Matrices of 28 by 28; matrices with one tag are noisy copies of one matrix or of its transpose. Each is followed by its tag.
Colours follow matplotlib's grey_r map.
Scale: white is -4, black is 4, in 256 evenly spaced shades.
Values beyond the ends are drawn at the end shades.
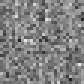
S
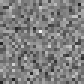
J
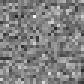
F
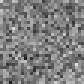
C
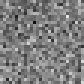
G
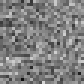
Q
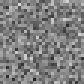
J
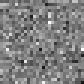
F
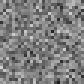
J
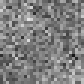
C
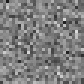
F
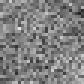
C
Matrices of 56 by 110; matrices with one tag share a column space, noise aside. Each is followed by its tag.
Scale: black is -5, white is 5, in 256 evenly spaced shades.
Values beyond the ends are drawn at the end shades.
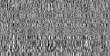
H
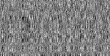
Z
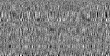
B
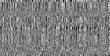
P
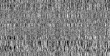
H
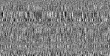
B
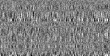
B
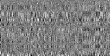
B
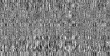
H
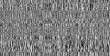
H
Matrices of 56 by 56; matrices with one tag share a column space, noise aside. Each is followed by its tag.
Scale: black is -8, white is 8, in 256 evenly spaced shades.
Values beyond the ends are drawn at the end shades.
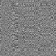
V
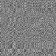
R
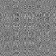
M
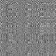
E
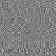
R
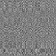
R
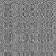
E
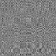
R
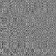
R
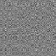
V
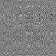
M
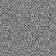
M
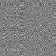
V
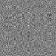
M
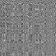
E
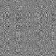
M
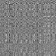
E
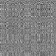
E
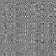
E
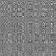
E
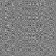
V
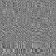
R
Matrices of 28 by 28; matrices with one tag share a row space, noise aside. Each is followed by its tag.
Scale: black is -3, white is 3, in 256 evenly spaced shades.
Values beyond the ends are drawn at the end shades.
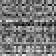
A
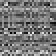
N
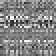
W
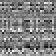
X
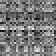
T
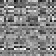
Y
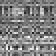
X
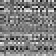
W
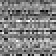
N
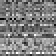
T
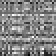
X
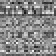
T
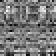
Y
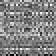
W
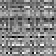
X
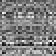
A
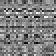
T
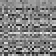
N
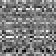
A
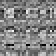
Y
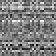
X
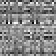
X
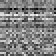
T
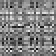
X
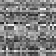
Y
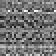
T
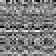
T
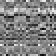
Y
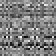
X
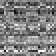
Y
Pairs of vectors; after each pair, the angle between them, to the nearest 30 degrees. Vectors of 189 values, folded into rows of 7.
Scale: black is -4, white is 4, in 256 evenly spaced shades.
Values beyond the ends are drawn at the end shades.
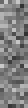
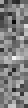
150 degrees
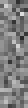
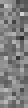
30 degrees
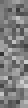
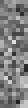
30 degrees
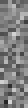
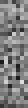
60 degrees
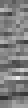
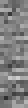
30 degrees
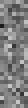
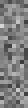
150 degrees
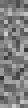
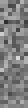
90 degrees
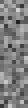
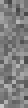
120 degrees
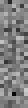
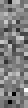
30 degrees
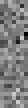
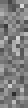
120 degrees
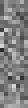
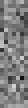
30 degrees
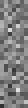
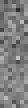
90 degrees
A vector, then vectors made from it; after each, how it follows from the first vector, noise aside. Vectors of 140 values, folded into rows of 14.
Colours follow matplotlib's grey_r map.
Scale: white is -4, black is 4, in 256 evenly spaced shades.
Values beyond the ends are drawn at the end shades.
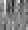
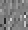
wrapped around, partly zeroed.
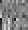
wrapped around, negated.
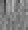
negated, shrunk.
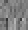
wrapped around, negated, shrunk.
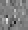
wrapped around, partly zeroed.
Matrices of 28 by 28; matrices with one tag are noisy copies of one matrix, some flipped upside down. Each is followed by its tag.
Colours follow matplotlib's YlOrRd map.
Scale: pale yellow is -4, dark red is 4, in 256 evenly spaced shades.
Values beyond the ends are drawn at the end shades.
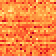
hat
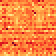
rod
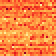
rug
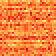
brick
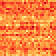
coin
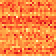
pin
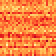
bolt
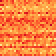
bolt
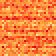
brick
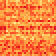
coin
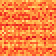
brick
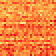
hat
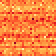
bolt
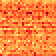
rod
